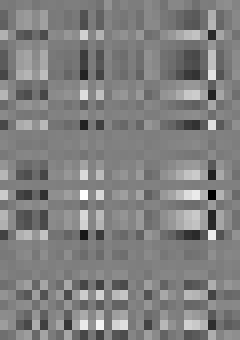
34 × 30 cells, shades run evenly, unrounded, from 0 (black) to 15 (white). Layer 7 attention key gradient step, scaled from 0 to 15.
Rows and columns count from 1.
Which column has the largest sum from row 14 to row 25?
11
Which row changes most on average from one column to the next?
33
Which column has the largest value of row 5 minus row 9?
27
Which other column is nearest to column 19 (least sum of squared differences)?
30
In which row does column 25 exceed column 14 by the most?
20
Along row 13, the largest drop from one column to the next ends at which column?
28
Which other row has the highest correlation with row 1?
19
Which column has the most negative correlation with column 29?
5
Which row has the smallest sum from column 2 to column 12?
1
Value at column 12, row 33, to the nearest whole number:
9
